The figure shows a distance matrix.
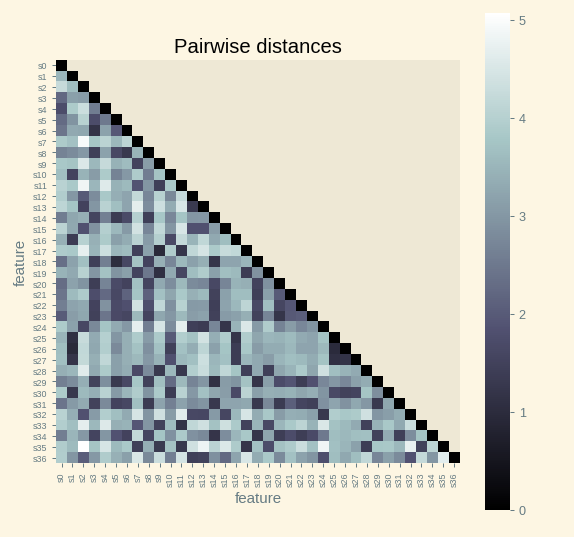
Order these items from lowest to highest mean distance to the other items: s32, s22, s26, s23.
s23, s22, s26, s32
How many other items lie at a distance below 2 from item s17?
7
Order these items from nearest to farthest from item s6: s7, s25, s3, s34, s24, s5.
s3, s34, s5, s24, s25, s7
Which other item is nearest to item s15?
s24
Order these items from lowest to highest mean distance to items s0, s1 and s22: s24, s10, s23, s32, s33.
s23, s10, s24, s32, s33
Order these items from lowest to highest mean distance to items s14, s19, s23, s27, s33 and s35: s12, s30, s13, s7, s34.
s7, s34, s30, s12, s13
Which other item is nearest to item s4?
s0
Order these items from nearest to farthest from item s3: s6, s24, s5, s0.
s6, s5, s0, s24
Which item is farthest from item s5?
s2
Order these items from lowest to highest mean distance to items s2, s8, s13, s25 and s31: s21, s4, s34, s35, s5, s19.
s34, s5, s21, s19, s4, s35
